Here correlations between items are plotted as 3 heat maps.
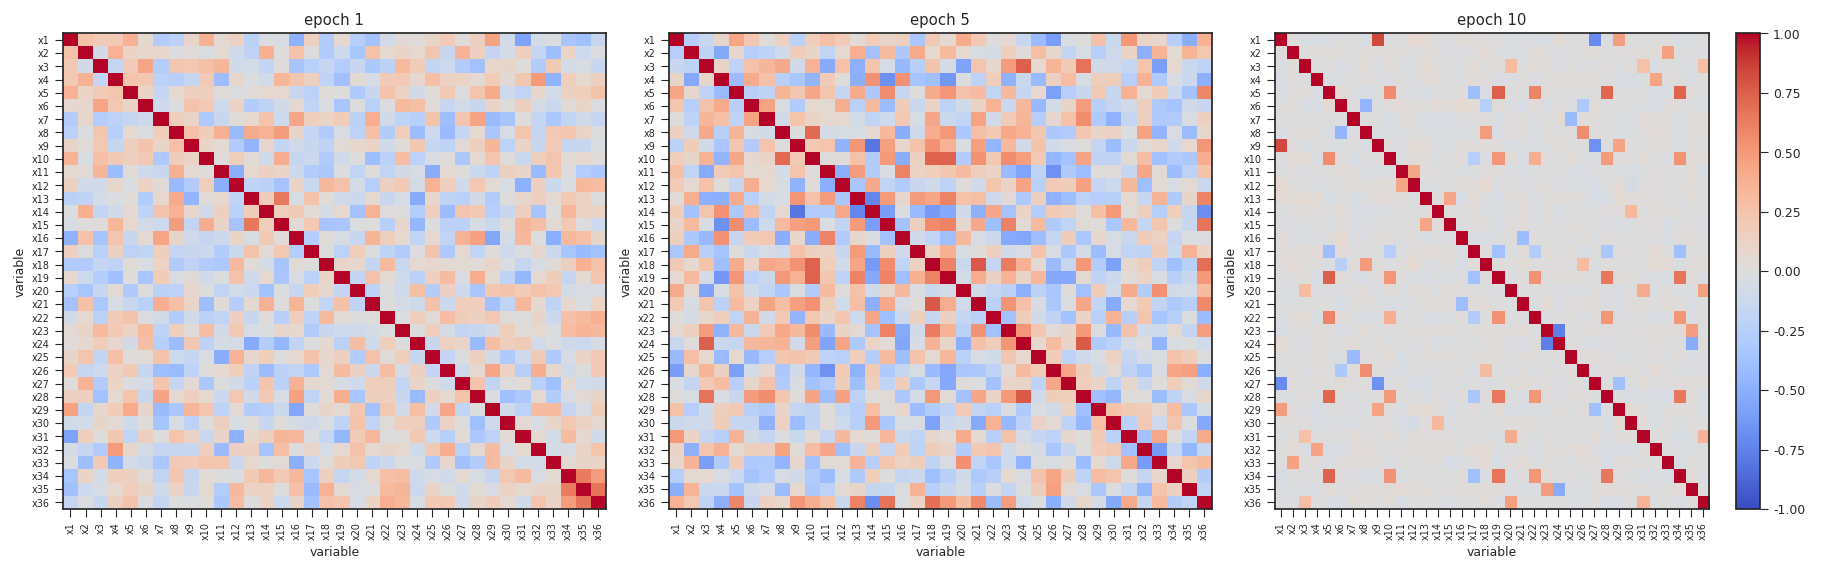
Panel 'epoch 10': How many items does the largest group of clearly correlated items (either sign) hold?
7
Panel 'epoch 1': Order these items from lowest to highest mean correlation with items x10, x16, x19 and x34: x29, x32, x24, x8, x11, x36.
x24, x29, x11, x32, x8, x36
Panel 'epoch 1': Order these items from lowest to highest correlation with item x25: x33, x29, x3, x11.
x11, x33, x3, x29
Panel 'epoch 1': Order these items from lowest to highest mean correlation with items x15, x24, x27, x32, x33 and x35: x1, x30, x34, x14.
x1, x14, x30, x34
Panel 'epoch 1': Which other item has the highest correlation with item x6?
x3
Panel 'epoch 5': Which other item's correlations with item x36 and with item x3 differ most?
x13
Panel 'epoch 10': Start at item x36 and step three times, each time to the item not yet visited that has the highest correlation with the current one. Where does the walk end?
x3
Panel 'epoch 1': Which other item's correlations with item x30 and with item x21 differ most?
x7
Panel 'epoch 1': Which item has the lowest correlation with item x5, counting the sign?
x20
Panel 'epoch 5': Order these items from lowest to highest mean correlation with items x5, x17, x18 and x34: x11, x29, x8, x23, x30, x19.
x30, x29, x11, x8, x23, x19
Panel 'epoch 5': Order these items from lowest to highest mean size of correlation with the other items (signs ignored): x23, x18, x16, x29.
x29, x16, x23, x18
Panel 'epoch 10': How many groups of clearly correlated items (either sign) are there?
12
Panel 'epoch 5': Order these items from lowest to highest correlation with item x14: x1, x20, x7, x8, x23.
x23, x7, x20, x8, x1
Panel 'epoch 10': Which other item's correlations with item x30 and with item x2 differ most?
x33
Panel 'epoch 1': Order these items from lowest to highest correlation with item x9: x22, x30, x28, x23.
x30, x22, x23, x28
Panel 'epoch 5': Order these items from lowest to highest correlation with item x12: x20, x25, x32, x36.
x32, x25, x36, x20
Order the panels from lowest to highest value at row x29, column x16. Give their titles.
epoch 1, epoch 10, epoch 5
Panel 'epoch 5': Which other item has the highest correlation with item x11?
x16
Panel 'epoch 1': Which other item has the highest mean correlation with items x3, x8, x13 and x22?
x15
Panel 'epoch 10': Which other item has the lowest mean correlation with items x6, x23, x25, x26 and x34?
x24
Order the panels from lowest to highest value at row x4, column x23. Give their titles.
epoch 5, epoch 10, epoch 1
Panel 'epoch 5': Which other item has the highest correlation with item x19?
x10
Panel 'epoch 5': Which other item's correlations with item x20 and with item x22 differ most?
x33
